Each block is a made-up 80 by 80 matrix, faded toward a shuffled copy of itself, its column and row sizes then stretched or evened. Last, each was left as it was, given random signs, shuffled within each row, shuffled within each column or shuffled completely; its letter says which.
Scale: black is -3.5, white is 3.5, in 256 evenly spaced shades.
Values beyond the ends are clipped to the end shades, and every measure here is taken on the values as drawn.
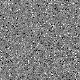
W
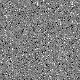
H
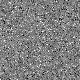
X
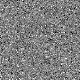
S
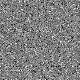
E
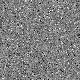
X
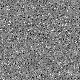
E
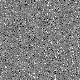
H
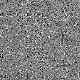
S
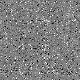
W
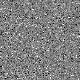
W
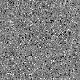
S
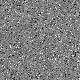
X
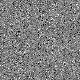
H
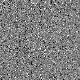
W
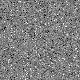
H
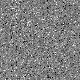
H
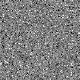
S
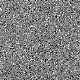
S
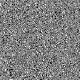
S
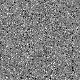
H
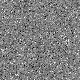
X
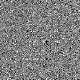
S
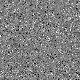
E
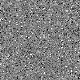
W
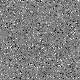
E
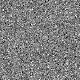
H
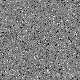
X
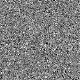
W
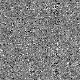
W
